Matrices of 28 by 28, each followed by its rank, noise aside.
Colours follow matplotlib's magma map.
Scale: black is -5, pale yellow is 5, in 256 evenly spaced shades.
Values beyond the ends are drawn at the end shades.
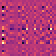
two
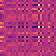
one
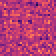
five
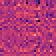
five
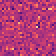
five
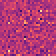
four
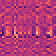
two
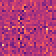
five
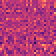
five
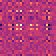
one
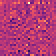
four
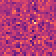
five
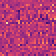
five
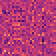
five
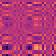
one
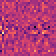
three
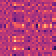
two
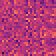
four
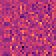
five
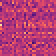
four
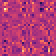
three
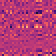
two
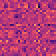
four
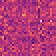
five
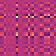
one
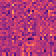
five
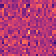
three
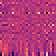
two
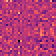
four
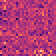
five
